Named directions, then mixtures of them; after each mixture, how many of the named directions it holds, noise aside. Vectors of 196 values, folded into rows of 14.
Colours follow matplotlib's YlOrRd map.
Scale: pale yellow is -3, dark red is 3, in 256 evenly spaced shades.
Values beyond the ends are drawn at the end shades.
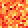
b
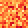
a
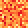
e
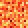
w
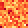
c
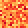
two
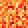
one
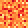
three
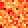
one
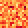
one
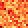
one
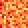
four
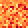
three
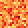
four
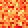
two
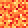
four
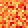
one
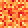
two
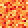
four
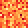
three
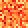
one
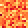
four
